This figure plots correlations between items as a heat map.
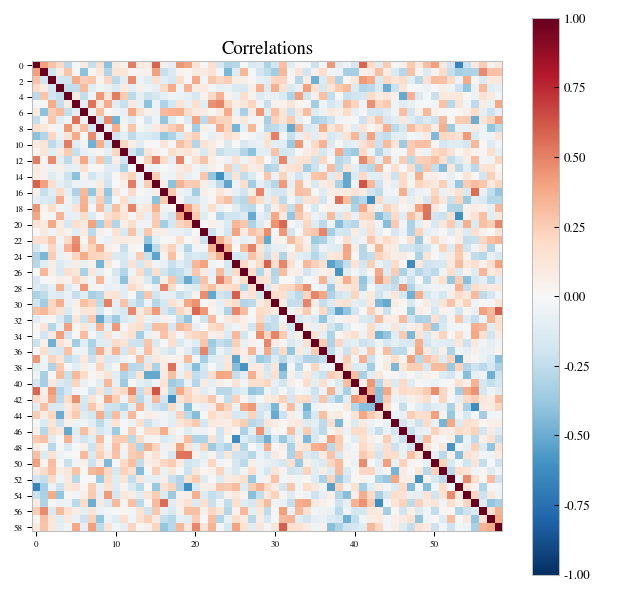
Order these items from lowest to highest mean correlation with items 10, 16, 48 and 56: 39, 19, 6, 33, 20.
20, 39, 6, 19, 33
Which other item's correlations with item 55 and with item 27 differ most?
43
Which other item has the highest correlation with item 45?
52
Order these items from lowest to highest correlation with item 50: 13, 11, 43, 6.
13, 43, 6, 11
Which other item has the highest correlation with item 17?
38
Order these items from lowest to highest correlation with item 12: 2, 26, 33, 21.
26, 33, 21, 2
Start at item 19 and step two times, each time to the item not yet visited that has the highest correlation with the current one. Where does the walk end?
18
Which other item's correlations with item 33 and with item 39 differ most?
15
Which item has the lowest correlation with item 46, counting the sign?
4
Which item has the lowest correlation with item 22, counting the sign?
29
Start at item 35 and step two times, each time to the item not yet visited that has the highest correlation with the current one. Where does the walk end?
25
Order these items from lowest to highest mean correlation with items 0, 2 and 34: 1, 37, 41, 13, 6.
13, 1, 37, 6, 41
